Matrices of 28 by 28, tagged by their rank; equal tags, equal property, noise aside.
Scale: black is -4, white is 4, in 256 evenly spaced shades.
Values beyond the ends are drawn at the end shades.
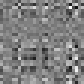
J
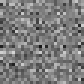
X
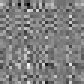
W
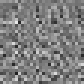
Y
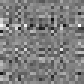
W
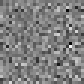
X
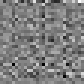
Y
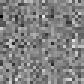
X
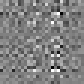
W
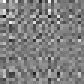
J
